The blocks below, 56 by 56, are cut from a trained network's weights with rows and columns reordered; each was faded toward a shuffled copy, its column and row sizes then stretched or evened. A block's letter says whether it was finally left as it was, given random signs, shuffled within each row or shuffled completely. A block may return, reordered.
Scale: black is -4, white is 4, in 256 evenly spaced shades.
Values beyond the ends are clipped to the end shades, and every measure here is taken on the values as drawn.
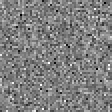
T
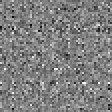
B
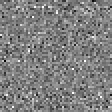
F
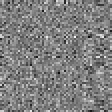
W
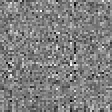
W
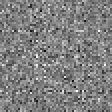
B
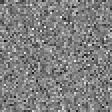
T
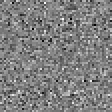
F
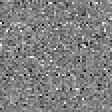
F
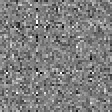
B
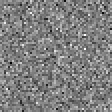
T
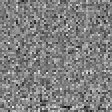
B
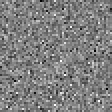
T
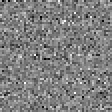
F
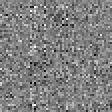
B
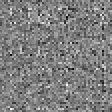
B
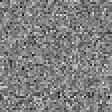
F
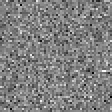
F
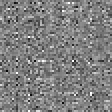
W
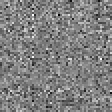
B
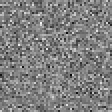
F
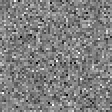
T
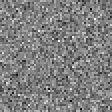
T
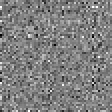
W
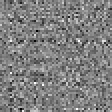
W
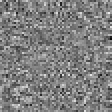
W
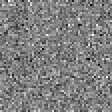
F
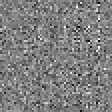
B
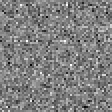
F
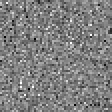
T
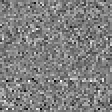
F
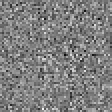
B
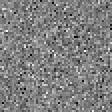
T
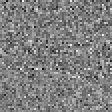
F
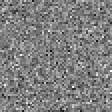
T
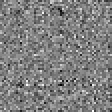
W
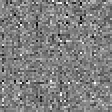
B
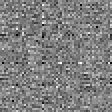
W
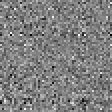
W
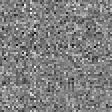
B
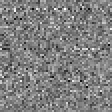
F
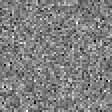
T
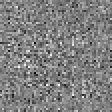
B
